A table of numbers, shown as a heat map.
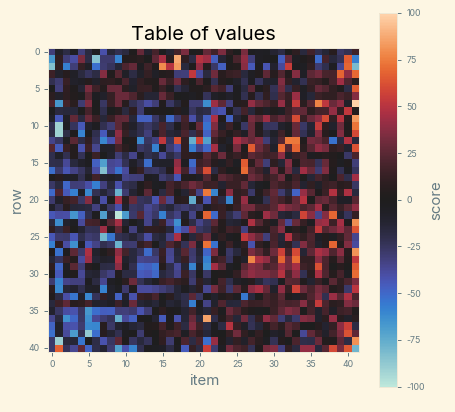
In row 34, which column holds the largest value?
36
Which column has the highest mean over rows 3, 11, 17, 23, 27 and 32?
41
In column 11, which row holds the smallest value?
40
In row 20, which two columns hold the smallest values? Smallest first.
19, 24
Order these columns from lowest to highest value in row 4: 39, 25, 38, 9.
25, 9, 38, 39
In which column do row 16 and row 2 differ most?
15
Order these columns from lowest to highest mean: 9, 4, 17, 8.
4, 8, 9, 17
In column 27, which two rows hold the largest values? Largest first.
28, 13
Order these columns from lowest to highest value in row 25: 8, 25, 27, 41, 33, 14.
8, 41, 14, 25, 33, 27
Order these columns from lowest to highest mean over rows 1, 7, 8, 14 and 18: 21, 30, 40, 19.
19, 21, 30, 40
